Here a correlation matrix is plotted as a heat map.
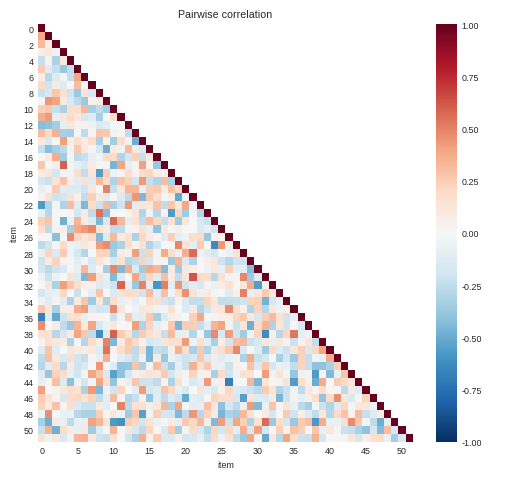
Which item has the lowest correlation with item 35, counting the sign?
44
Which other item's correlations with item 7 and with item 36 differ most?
0
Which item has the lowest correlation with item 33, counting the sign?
46
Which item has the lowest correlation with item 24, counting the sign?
27
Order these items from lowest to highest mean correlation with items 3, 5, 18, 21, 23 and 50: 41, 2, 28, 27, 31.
2, 41, 27, 31, 28
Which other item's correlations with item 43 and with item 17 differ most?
11
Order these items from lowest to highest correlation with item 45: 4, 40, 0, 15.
15, 40, 4, 0
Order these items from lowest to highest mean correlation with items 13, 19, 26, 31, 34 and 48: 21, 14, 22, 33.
14, 22, 33, 21
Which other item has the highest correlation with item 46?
41
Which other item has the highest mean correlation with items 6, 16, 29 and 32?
51
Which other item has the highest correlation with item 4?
26
